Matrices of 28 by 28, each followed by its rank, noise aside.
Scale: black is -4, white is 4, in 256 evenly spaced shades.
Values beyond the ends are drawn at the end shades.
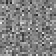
seven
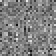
six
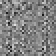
six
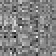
four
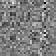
four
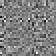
four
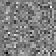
six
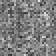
eight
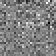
four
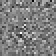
eight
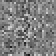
four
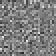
six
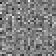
six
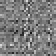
four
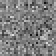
seven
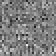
seven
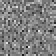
eight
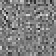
six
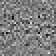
seven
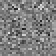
seven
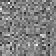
five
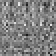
five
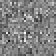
seven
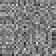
four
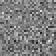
six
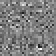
five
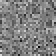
seven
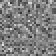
six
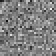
seven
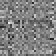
five
